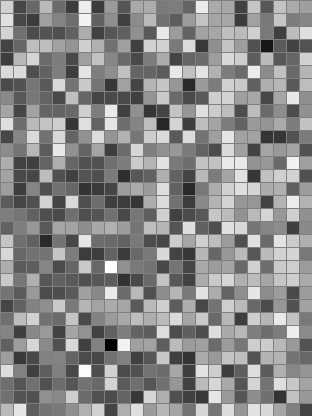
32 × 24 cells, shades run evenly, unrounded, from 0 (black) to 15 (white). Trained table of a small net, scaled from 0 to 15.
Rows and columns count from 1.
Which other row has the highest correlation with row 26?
8
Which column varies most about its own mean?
7
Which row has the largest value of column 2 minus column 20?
5
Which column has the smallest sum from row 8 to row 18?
2
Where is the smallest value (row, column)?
27, 9
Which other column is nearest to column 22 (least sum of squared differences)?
16
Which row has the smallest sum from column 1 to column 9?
15
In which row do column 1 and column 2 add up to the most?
6
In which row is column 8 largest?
11
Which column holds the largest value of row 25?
22
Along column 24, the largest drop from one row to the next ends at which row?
4
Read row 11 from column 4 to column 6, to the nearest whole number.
7 13 6
